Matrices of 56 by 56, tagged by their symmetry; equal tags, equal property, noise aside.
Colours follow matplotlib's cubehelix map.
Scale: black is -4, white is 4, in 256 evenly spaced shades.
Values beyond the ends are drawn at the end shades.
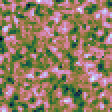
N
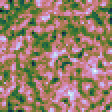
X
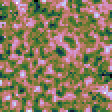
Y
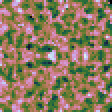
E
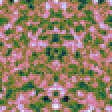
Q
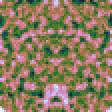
Q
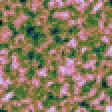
X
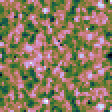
E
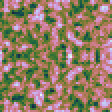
E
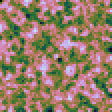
X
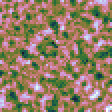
X
